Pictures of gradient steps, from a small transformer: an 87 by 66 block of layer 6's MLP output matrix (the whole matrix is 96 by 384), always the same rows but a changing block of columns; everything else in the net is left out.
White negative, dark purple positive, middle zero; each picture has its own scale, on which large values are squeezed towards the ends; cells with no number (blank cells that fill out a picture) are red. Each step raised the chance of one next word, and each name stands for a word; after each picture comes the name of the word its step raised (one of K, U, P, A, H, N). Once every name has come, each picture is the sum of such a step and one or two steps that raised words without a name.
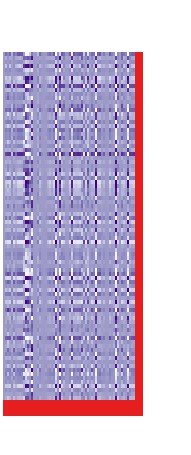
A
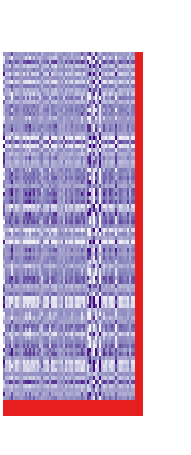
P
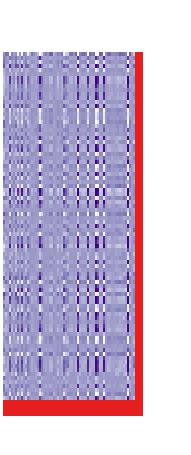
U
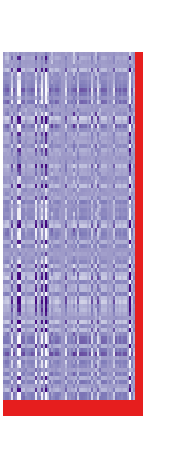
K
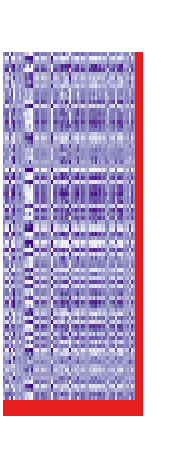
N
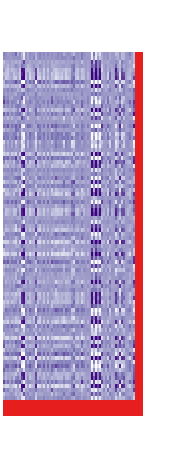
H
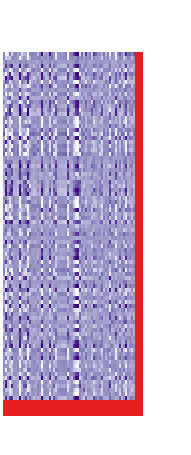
A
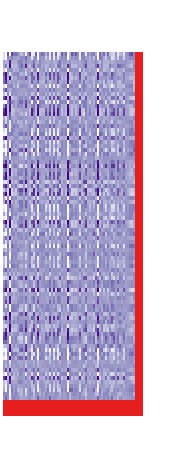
U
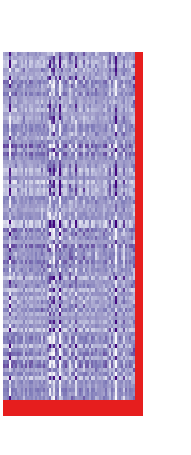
K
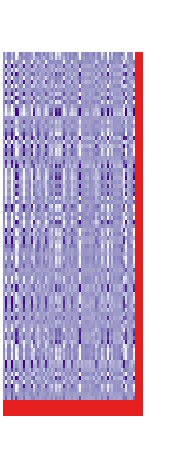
P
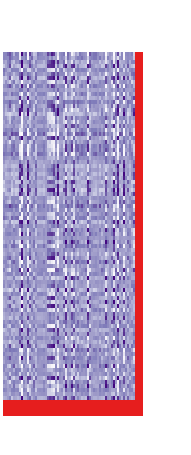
A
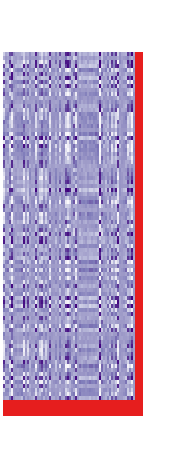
P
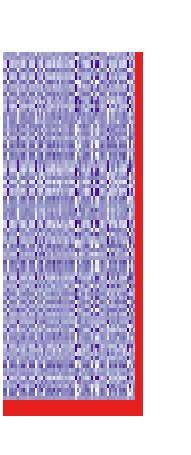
N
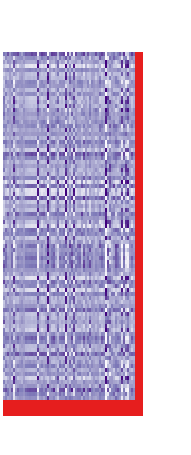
U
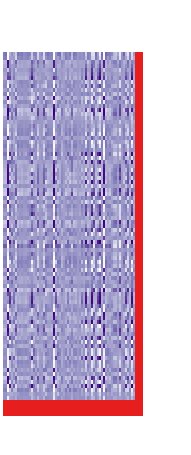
H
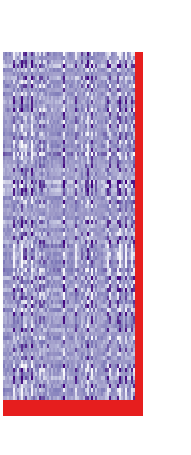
A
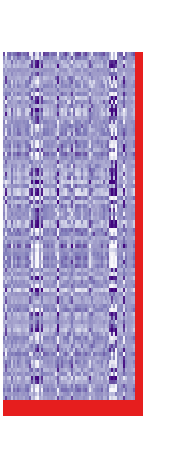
U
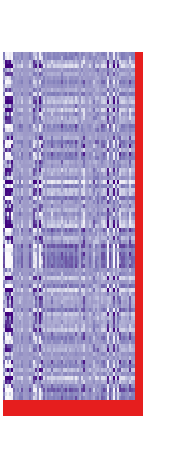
P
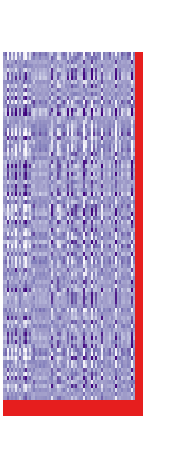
H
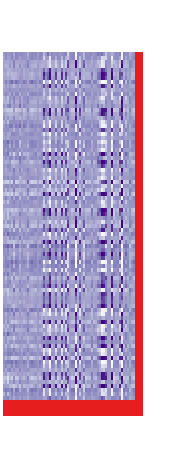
H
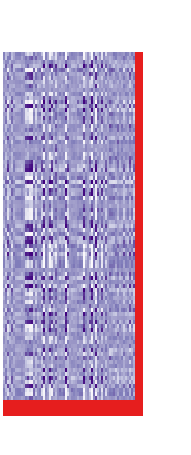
N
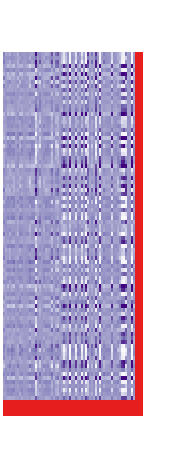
P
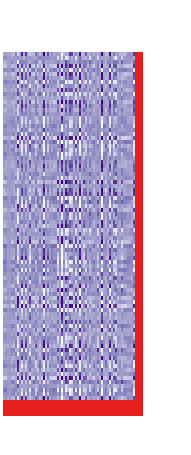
P
